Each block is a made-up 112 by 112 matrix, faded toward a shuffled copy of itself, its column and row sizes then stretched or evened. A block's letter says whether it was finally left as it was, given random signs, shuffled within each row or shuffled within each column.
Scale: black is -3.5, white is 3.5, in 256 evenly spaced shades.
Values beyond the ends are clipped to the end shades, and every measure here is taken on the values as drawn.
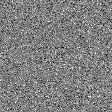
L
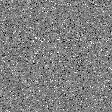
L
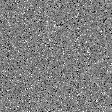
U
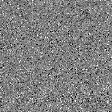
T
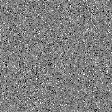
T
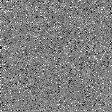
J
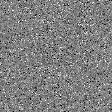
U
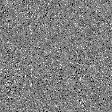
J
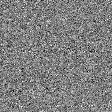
L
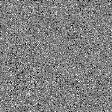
J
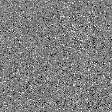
J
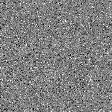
L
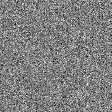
U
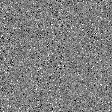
U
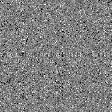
T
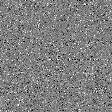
L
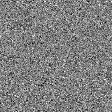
L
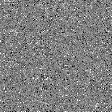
T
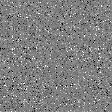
T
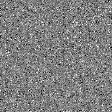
J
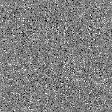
T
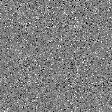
T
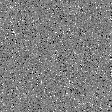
U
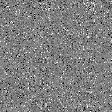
T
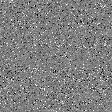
L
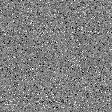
L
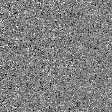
J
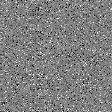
T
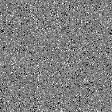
T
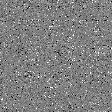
T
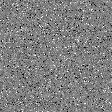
L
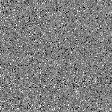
T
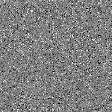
T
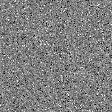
U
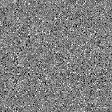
T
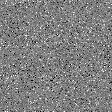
L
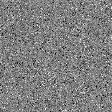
U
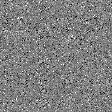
J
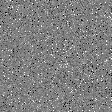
U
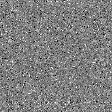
J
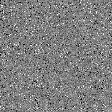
T
